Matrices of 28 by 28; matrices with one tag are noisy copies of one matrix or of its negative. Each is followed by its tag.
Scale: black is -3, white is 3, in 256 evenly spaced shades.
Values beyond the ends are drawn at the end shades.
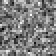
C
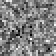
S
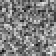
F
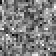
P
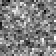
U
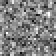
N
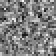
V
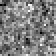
U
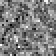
V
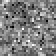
U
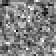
U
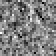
V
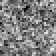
F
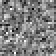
C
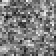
U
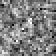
S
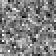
N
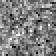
S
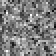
N
